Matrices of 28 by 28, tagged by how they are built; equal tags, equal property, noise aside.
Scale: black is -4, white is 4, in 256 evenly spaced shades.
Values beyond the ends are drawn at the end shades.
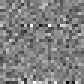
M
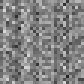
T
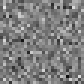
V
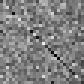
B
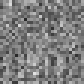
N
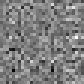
V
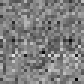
V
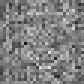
N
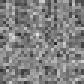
N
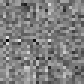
V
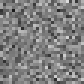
T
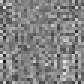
V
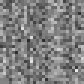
N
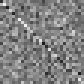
B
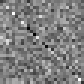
B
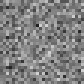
T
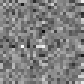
V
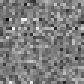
M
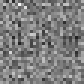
V
